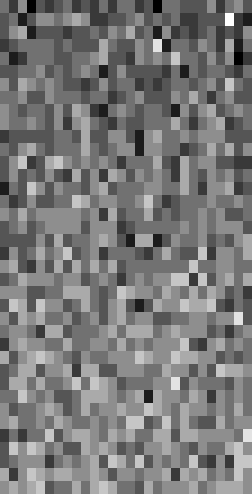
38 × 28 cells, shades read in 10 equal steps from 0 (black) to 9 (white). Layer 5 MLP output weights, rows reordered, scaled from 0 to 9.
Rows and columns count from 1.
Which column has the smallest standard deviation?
7
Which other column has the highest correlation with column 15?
19
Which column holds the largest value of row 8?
22
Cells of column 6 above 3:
25
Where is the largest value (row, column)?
2, 26
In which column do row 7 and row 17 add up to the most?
3
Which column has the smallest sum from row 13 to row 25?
1
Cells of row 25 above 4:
15
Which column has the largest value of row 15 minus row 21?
4
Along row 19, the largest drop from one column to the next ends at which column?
18
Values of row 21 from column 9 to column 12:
6 4 6 4
